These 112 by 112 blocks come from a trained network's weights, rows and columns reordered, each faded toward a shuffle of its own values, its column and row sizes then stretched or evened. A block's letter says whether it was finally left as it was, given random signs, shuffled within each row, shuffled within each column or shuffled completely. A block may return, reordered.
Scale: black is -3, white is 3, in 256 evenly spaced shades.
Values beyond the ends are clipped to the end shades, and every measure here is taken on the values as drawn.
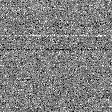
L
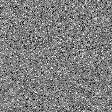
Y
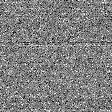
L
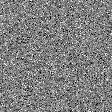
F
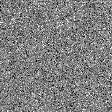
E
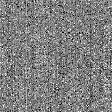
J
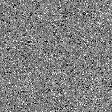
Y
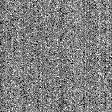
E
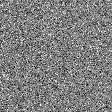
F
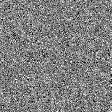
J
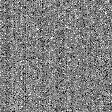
E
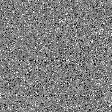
Y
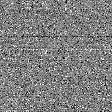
J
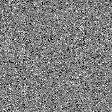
Y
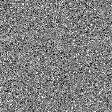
Y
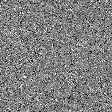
E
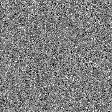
Y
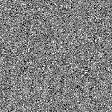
J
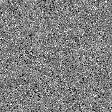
E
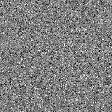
J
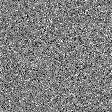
F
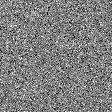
F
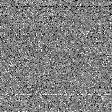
J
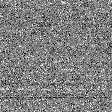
L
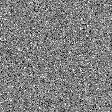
E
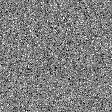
F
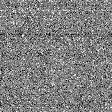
L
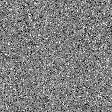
F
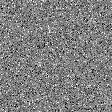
F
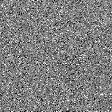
J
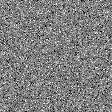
F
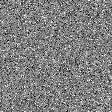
L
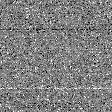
L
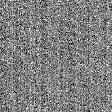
J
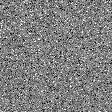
F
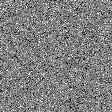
F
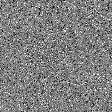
E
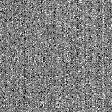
J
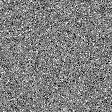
F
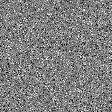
E
